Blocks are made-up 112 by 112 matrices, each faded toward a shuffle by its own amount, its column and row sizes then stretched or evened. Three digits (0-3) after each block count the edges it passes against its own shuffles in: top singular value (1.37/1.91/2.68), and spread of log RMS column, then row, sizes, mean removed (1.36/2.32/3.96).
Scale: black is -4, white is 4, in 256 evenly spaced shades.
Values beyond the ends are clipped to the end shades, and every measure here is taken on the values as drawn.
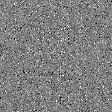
0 1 1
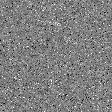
0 0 0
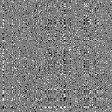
3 2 1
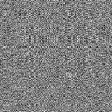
3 1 2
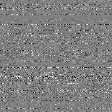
1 0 3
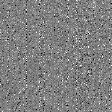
1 2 0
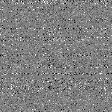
0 1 2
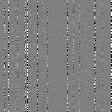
3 3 0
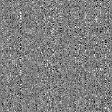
2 2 0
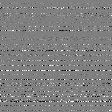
2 0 3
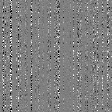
1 3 1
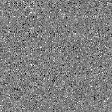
2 1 1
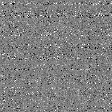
0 1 2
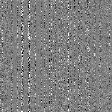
1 3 0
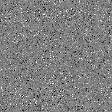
0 1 1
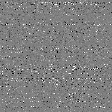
0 1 2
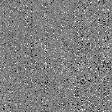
1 2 1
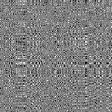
3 2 2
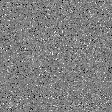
1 0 1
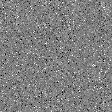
0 1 0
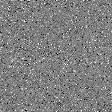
0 0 1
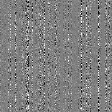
1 3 0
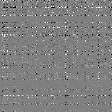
2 2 3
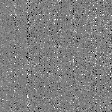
0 2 1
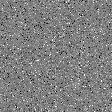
1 0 0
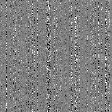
1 3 0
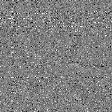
1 1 2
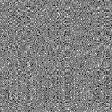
3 1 0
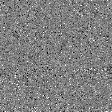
0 1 1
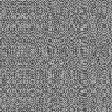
3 0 1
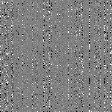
1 3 1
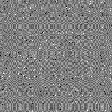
3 0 0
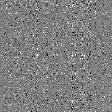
2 2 1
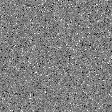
0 0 1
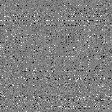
2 1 2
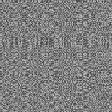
3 0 1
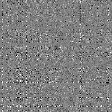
2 2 2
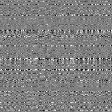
3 0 3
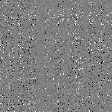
0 2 1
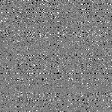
2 1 2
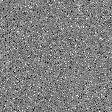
0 0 0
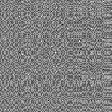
3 0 0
